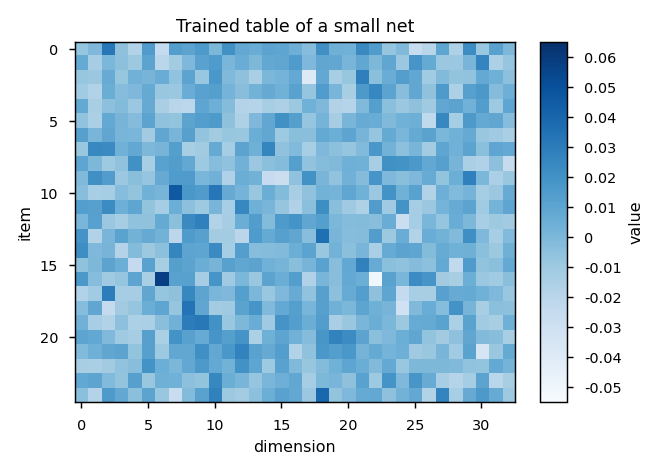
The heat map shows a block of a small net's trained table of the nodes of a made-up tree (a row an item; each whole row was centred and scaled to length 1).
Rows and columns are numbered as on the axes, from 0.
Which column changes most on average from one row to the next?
22
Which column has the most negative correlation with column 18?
23
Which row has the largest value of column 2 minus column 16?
11
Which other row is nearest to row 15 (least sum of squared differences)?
0
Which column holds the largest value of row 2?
21
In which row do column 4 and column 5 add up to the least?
19
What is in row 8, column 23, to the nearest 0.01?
0.02
